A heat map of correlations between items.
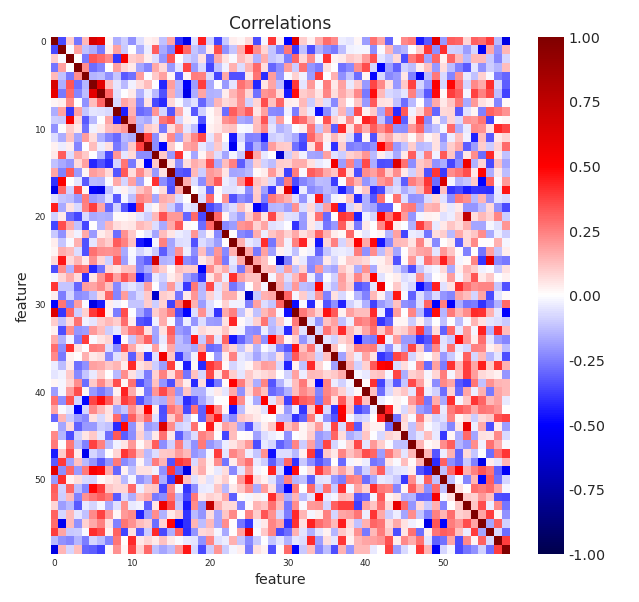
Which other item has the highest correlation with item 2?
9
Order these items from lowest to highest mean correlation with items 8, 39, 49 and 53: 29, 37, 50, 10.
29, 50, 10, 37
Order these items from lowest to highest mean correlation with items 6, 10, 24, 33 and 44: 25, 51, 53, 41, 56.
25, 56, 53, 51, 41
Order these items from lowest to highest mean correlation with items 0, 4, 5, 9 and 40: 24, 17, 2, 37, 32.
17, 24, 37, 32, 2
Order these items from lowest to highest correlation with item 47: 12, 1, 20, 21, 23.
12, 20, 1, 23, 21
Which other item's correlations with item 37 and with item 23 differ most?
42
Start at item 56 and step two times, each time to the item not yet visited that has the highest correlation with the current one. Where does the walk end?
13
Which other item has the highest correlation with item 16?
50
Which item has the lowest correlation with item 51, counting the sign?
30
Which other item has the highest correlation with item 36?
14
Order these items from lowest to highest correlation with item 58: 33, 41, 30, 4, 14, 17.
4, 14, 41, 33, 30, 17
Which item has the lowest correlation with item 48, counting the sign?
55
